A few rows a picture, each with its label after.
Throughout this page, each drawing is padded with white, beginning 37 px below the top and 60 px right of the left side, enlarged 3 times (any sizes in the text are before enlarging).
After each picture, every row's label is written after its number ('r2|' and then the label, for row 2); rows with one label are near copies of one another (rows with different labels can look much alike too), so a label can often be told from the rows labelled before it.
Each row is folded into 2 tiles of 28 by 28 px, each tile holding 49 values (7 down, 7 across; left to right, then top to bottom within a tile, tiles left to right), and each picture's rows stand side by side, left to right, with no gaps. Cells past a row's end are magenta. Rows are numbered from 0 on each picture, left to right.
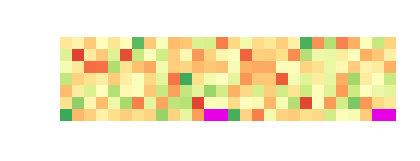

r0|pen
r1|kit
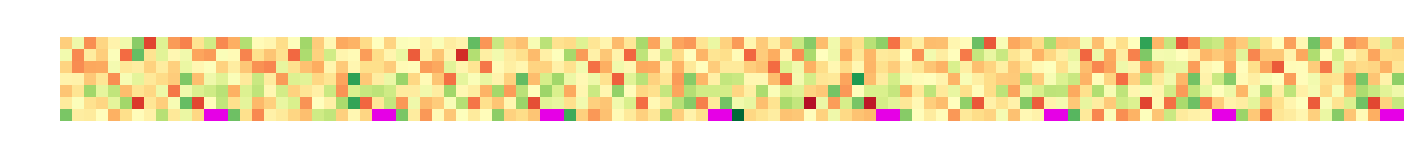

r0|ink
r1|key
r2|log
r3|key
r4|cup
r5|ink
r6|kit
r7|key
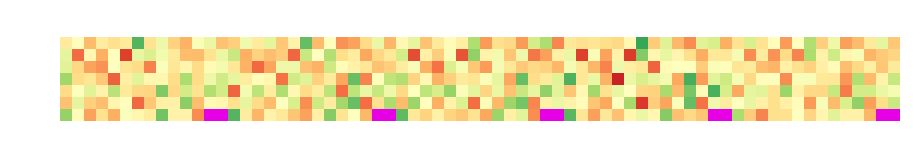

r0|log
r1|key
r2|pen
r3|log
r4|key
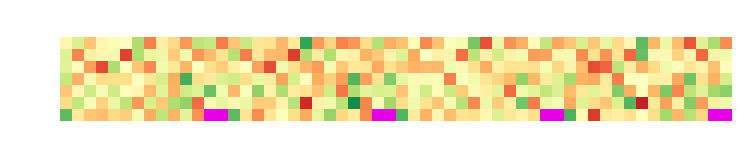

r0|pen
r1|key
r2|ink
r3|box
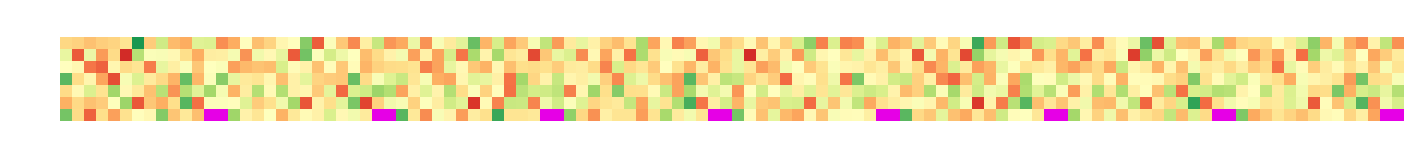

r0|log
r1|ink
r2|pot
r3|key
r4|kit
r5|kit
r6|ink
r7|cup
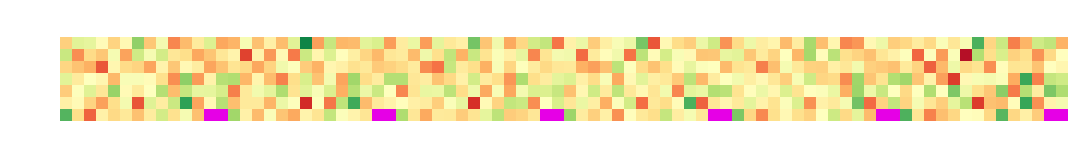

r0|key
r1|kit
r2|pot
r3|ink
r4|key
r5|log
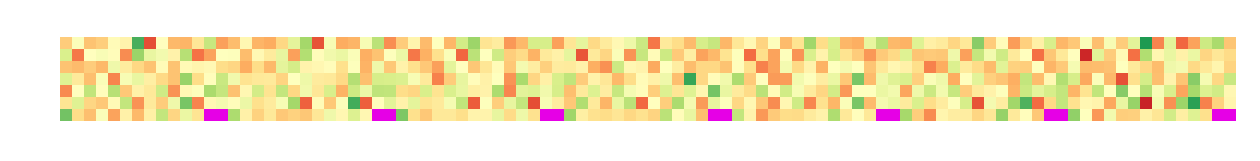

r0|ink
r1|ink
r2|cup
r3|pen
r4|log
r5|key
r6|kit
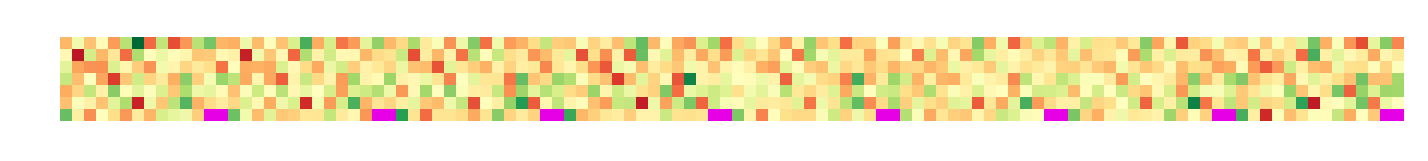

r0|kit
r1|kit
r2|key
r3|cup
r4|key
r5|kit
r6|key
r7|box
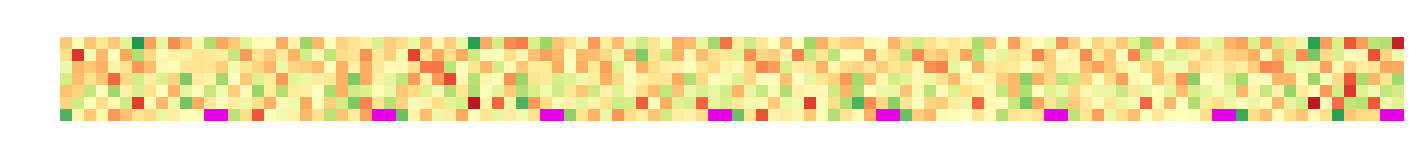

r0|kit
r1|key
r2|kit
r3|cup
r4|key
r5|key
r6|kit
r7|pot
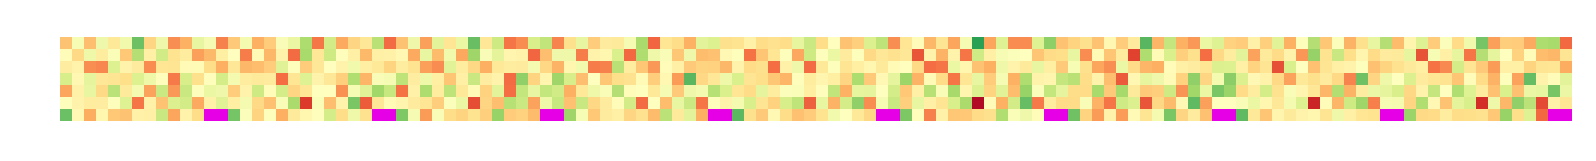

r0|pot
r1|ink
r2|pot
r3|pen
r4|cup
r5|kit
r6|log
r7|cup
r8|pen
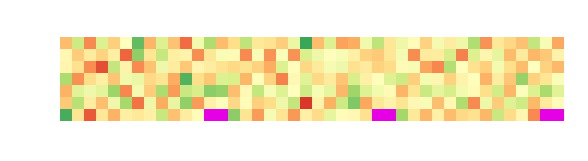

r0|box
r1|kit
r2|pen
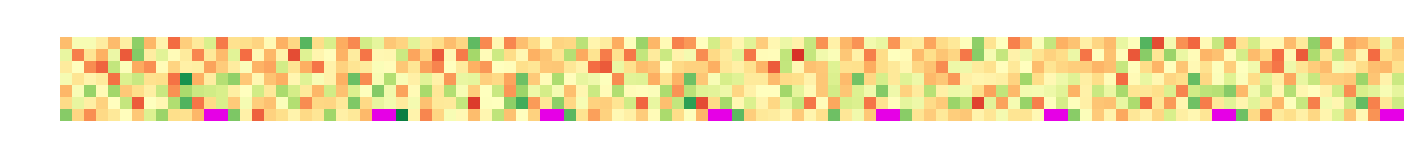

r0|key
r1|log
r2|key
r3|key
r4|pen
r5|cup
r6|ink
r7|key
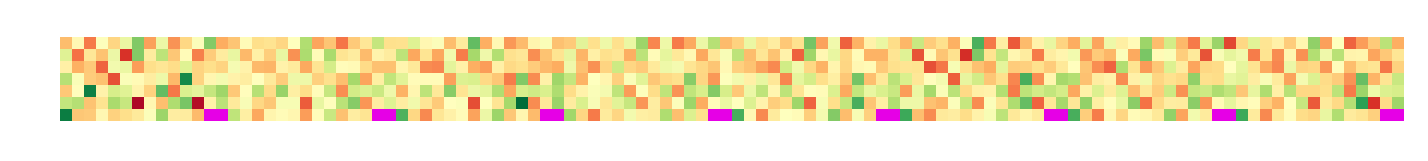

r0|cup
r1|key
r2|key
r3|box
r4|key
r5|key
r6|box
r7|key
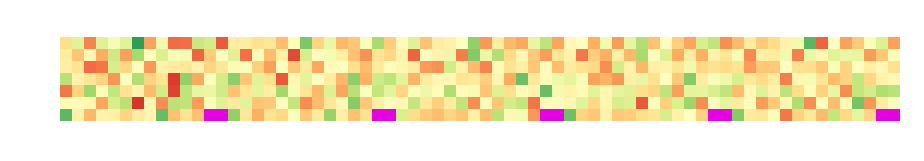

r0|pot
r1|log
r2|pen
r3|cup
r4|ink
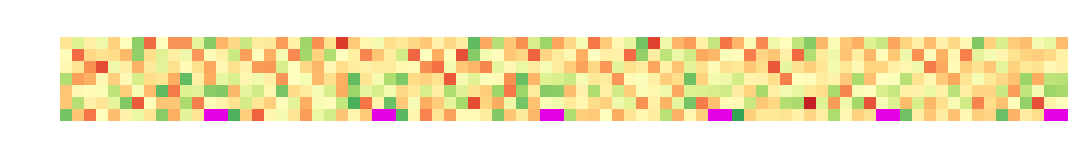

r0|box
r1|key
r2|log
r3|ink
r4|cup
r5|log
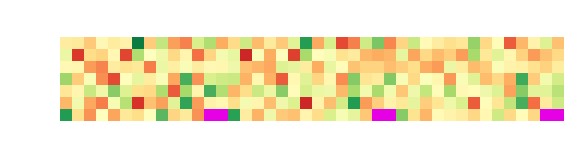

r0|log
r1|kit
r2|key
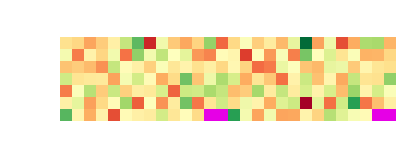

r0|ink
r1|kit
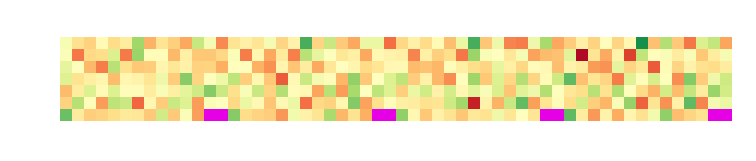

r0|pen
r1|log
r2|kit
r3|log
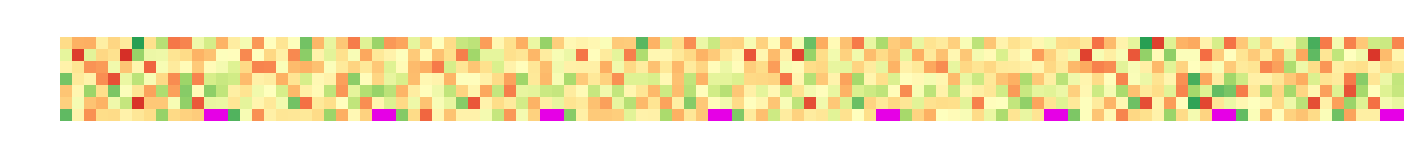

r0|log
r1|box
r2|box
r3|log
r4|kit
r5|key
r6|ink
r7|pot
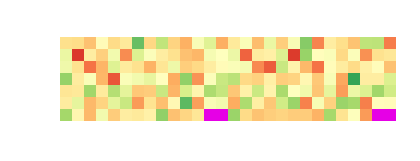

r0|log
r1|pen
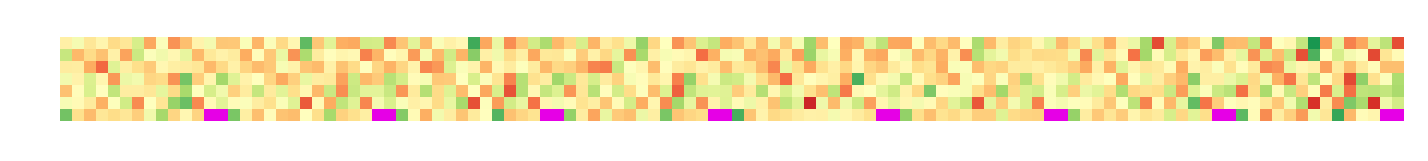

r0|key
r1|pot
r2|pot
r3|pot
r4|cup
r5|cup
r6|ink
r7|pot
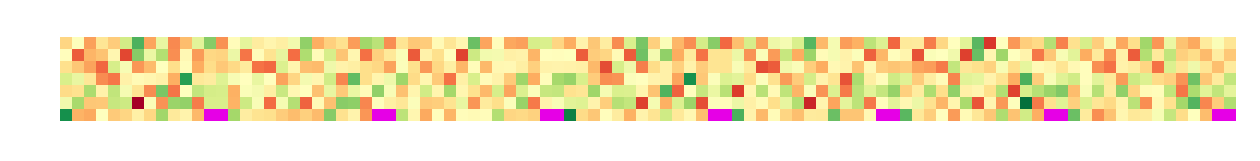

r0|cup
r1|pen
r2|log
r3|cup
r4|pot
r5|ink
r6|key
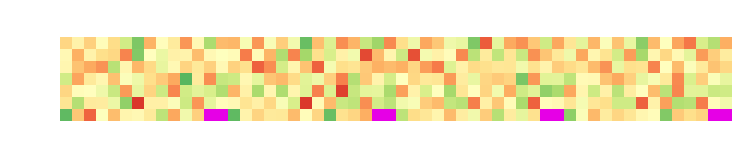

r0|box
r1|pot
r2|ink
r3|pot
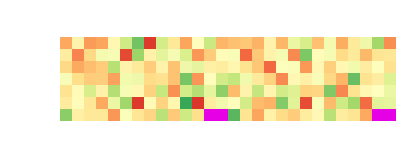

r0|ink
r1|cup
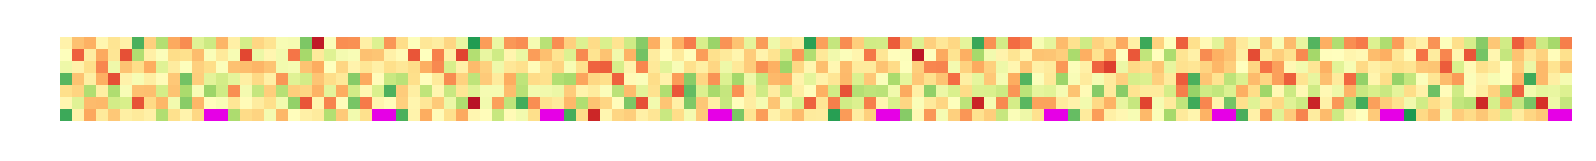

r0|log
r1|ink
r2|kit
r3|box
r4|pot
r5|kit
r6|key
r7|kit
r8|cup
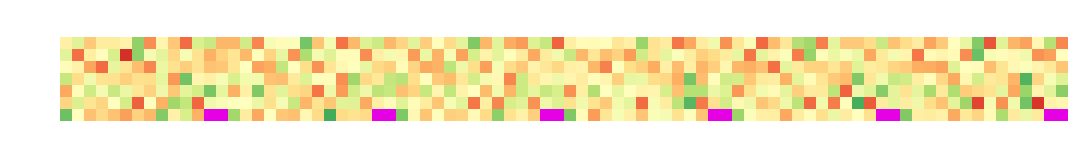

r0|pen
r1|pot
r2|pot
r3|key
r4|ink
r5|ink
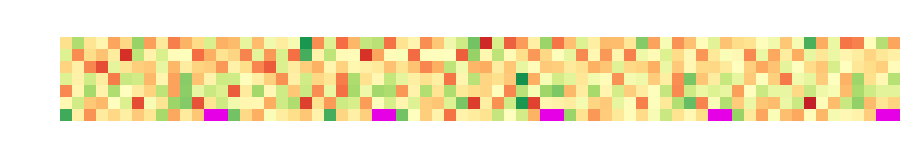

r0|key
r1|pot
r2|ink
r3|key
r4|kit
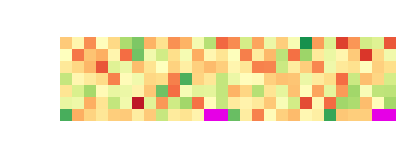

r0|cup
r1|pot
